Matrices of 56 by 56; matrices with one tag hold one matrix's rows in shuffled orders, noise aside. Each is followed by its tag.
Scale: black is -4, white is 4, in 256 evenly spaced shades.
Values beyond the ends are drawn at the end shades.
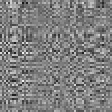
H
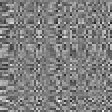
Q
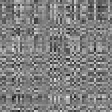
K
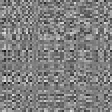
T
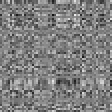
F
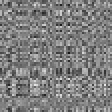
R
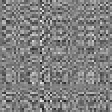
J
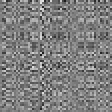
J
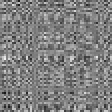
T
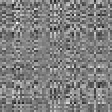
K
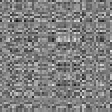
F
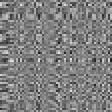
Q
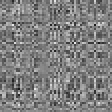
K
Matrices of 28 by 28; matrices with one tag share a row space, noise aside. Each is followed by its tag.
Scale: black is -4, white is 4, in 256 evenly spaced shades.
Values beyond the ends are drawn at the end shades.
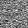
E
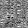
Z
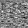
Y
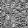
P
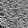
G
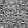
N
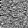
G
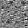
Y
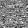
N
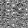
P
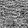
N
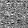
Z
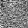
G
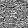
N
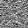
E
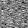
Y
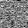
Z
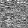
Z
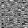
Y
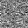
P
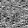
P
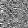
G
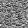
E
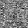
N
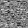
Z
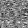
Y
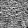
E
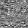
Z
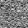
Z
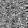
P
